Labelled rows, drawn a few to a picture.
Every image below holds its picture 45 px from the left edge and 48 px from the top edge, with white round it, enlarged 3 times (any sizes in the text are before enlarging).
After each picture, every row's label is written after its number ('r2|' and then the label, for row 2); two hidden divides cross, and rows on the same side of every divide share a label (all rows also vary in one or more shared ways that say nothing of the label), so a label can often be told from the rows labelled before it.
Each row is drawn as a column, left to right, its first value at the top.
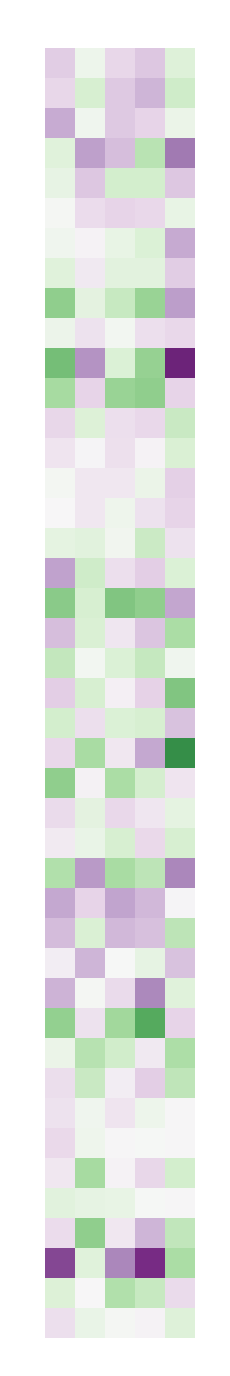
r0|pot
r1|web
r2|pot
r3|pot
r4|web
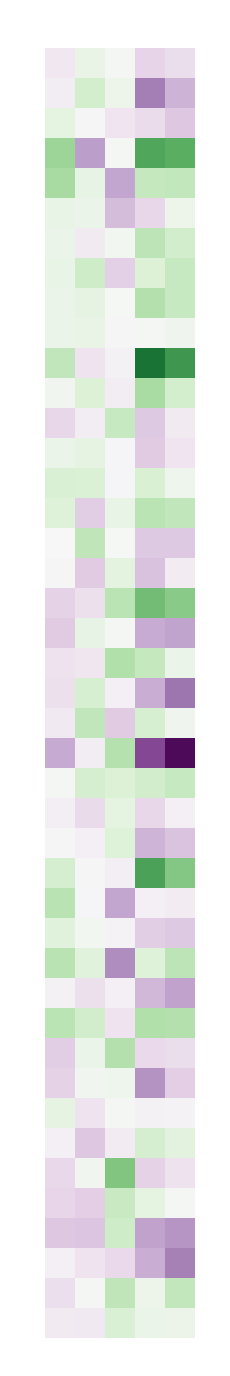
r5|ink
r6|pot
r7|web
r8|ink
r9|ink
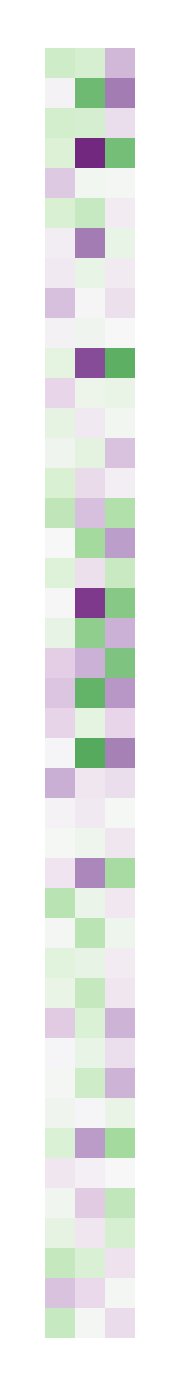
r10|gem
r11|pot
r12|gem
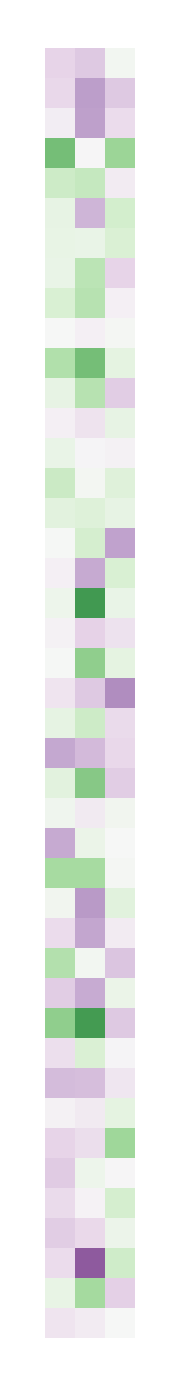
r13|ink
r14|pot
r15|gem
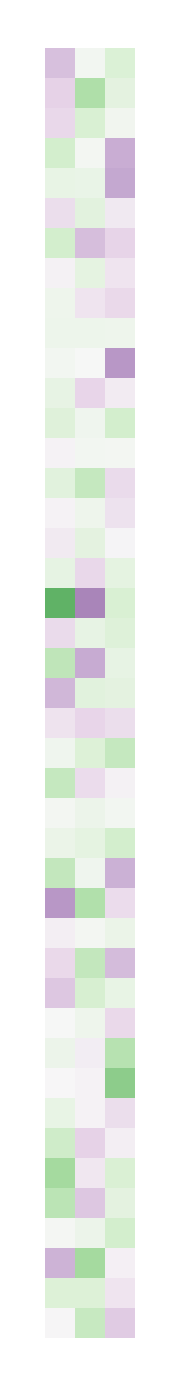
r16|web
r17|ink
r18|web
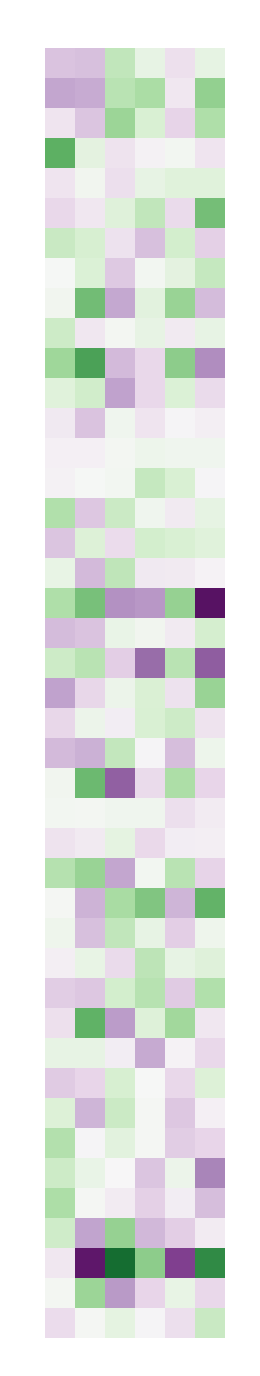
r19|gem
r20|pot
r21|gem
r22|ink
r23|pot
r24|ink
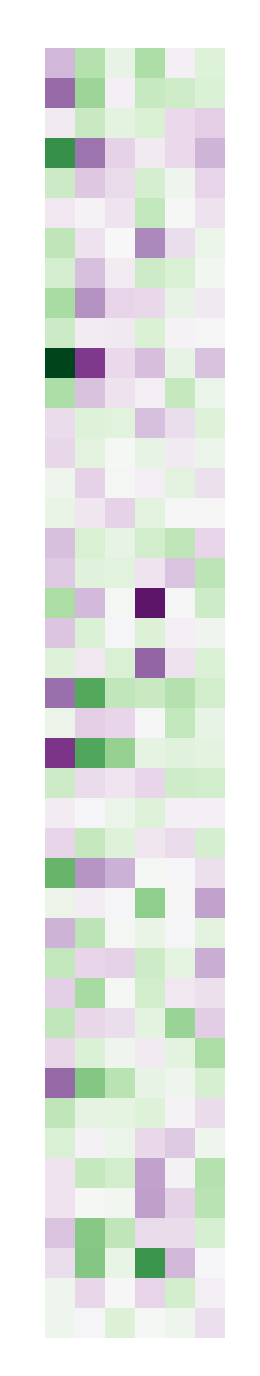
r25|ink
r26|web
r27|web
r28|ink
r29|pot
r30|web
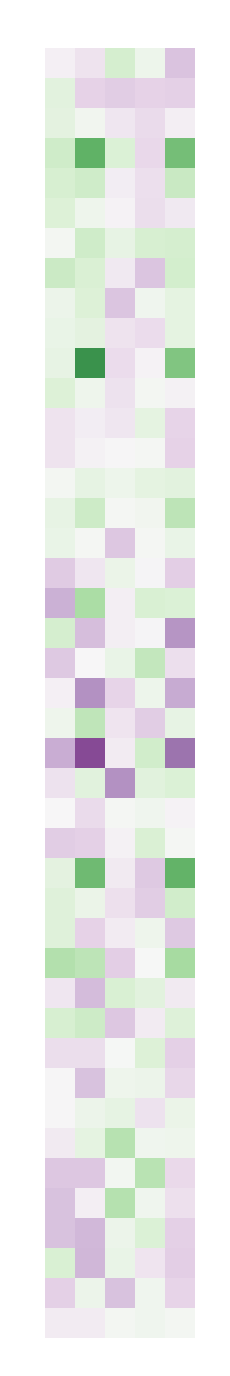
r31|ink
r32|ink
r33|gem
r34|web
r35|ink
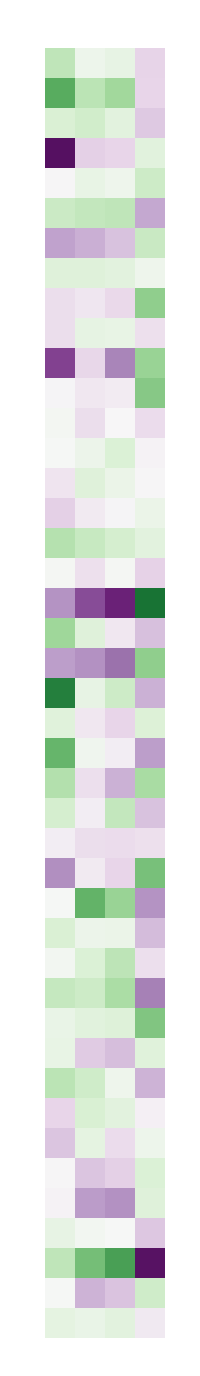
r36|pot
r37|ink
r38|ink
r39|pot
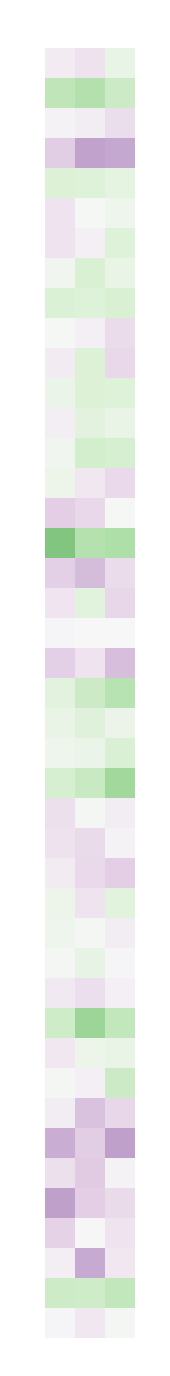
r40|pot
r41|pot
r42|pot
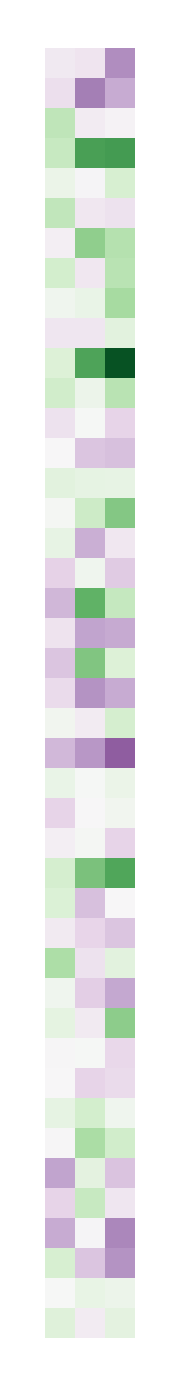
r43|ink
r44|gem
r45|ink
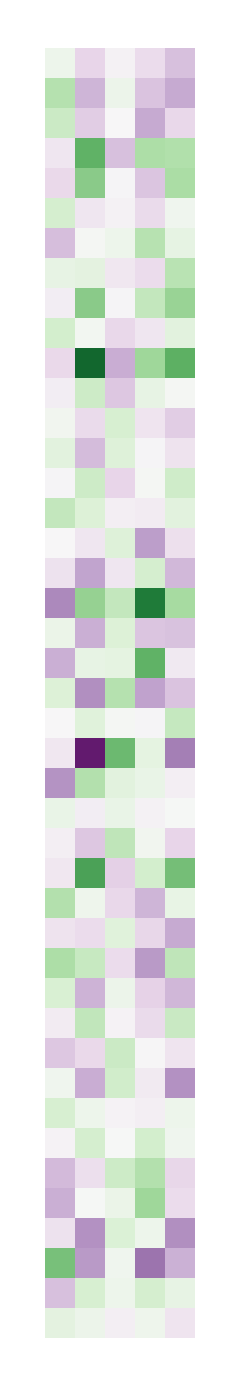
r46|ink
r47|ink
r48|web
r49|web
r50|ink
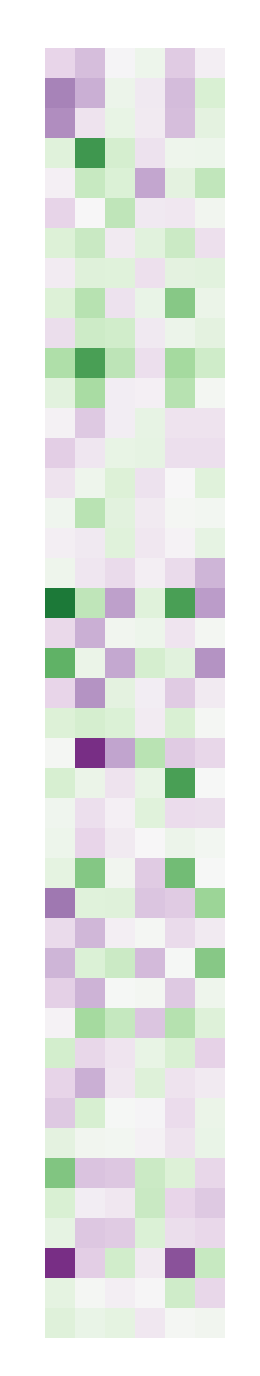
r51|web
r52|ink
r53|ink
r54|web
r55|pot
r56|ink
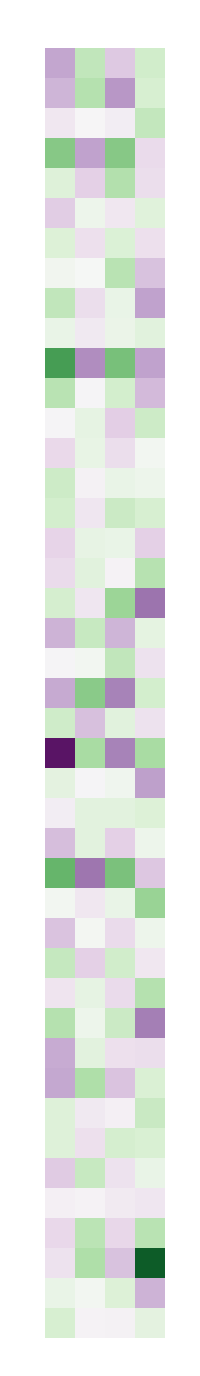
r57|ink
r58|web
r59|ink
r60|gem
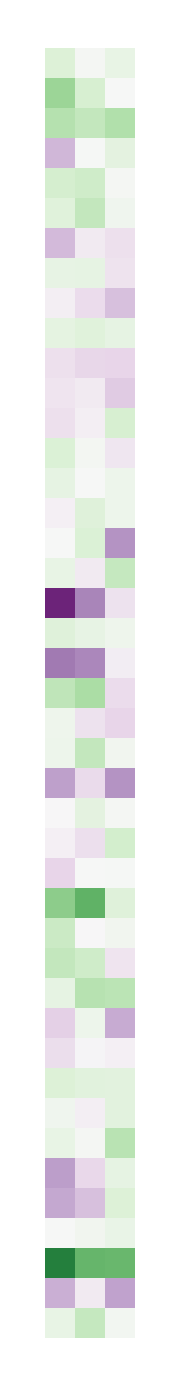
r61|ink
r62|ink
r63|gem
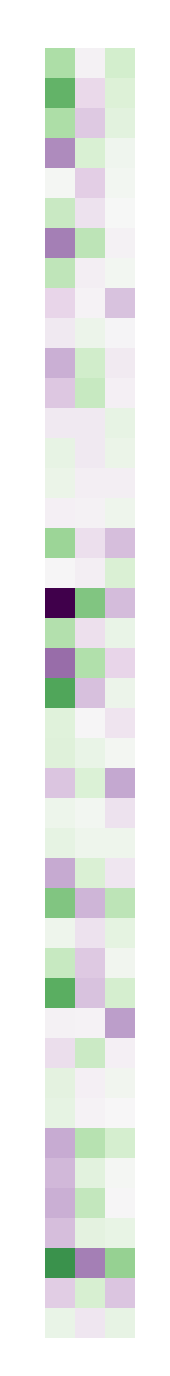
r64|ink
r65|web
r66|gem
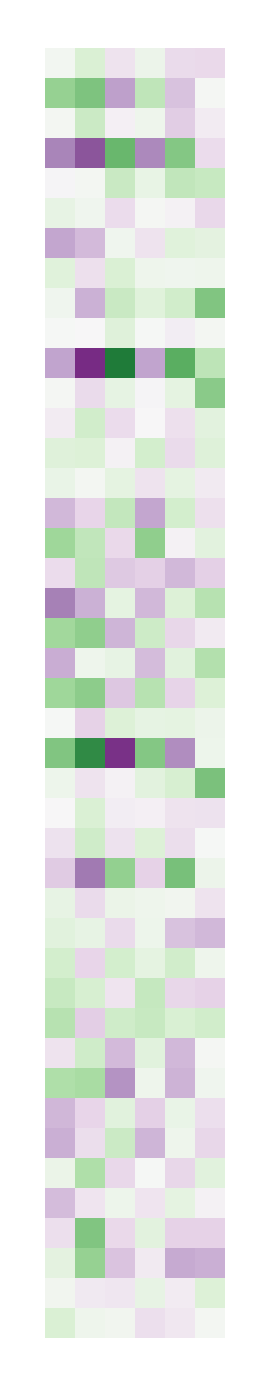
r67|pot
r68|web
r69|ink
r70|pot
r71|ink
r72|pot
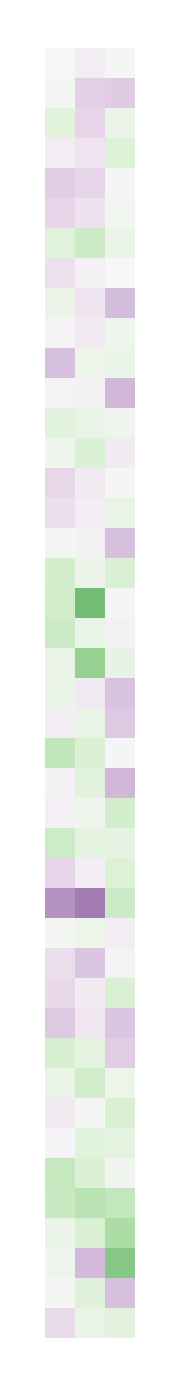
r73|web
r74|web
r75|gem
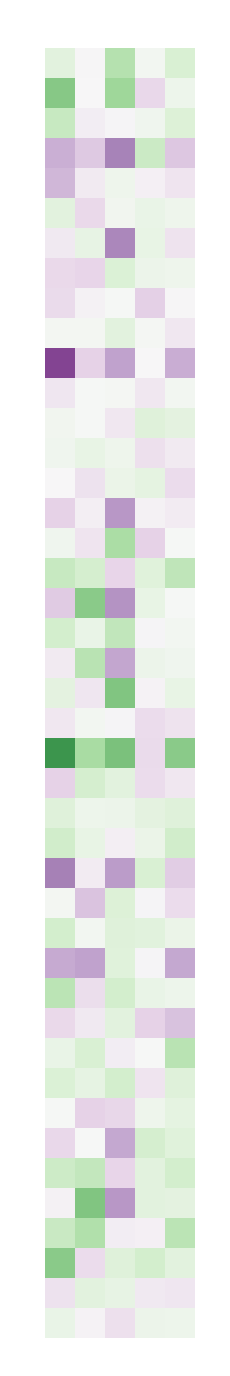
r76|web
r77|web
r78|pot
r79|gem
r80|web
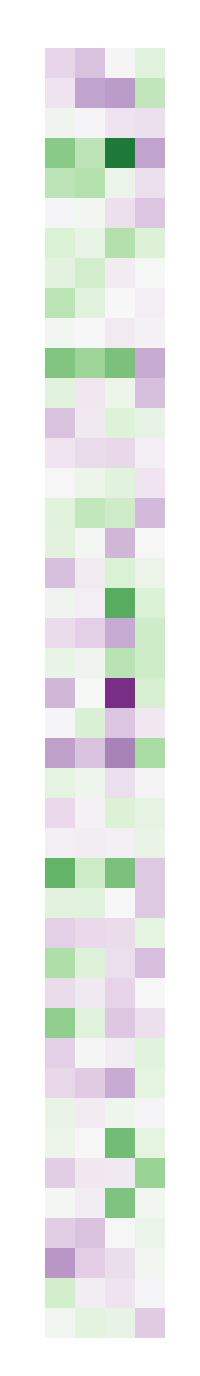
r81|ink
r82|ink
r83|gem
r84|web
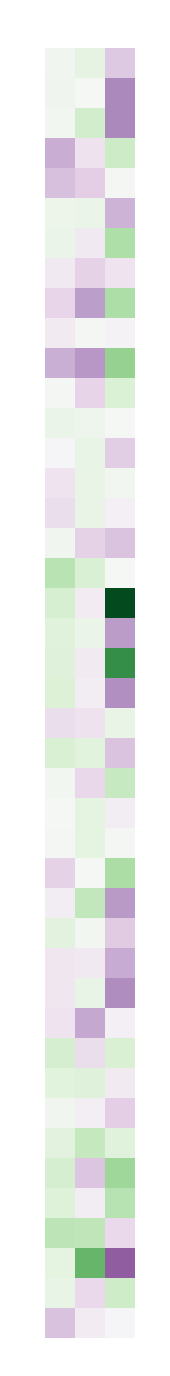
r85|web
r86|gem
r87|web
